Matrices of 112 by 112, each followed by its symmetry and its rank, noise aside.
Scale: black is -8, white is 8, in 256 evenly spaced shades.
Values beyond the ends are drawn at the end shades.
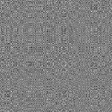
symmetric, rank five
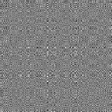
no symmetry, rank five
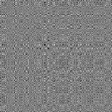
symmetric, rank four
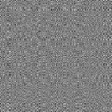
antisymmetric, rank four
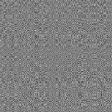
no symmetry, rank five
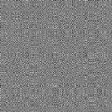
antisymmetric, rank six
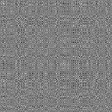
symmetric, rank four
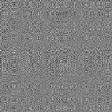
no symmetry, rank five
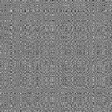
no symmetry, rank four
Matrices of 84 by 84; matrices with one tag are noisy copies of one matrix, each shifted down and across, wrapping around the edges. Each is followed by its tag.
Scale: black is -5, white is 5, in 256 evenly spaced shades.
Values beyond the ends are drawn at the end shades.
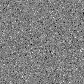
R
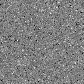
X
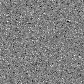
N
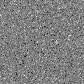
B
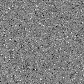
X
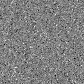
B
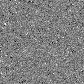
X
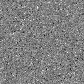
R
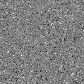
R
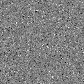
N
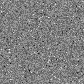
R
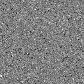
X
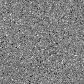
B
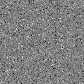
R
